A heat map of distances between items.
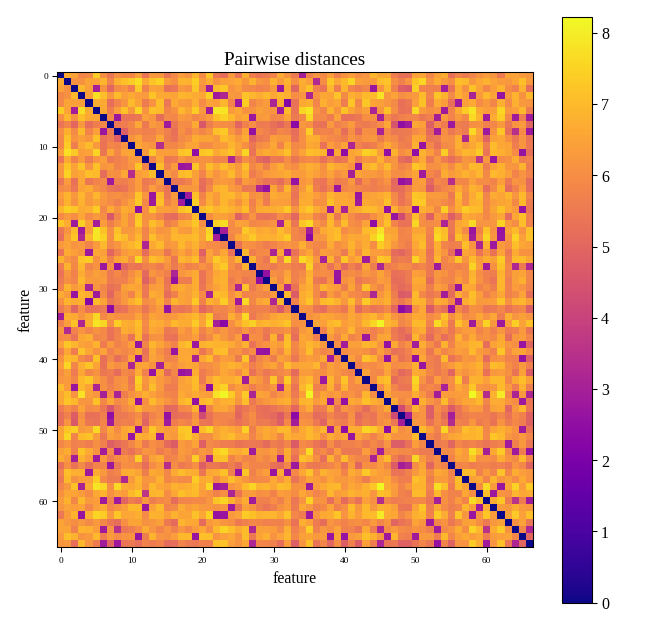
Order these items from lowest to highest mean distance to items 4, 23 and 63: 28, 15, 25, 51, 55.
25, 55, 15, 28, 51
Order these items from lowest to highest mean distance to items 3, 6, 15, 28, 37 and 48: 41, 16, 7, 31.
7, 16, 31, 41
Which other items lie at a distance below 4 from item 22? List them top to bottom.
3, 23, 35, 58, 62
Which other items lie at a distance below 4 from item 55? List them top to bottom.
7, 15, 33, 48, 49
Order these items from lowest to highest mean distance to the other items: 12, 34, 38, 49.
49, 12, 38, 34
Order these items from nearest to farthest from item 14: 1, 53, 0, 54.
53, 0, 54, 1
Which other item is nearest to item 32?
4
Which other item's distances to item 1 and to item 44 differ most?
21
